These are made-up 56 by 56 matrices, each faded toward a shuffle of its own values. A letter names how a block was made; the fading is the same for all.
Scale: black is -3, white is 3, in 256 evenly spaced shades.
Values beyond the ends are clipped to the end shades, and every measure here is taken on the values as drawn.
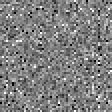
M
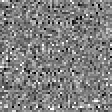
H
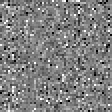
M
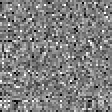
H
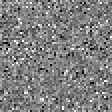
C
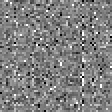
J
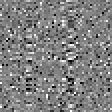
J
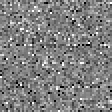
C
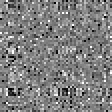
J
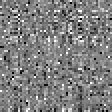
J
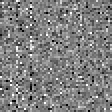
M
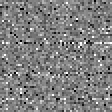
C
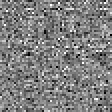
H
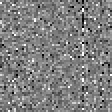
M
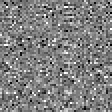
H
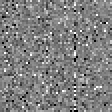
M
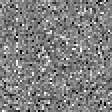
M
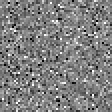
M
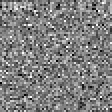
H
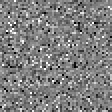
C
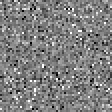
C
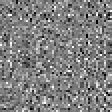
J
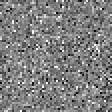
C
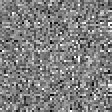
H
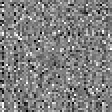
J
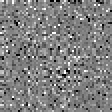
J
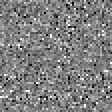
C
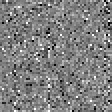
M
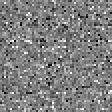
C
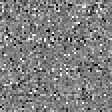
C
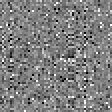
J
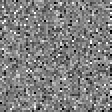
M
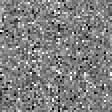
M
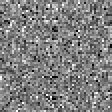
H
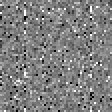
M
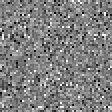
C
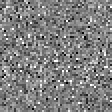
C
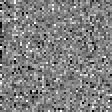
M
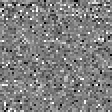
C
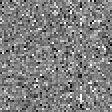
M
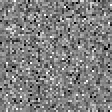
M
